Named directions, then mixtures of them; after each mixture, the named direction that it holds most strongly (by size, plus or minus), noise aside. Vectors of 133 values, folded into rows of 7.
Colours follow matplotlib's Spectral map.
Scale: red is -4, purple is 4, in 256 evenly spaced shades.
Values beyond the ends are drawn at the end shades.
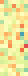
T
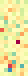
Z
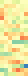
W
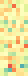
Z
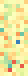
Z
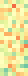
T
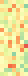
T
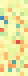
Z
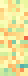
W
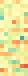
W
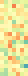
T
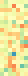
T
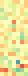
W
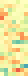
W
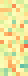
T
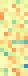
W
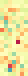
Z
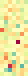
Z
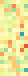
T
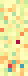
Z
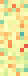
T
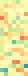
W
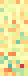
Z
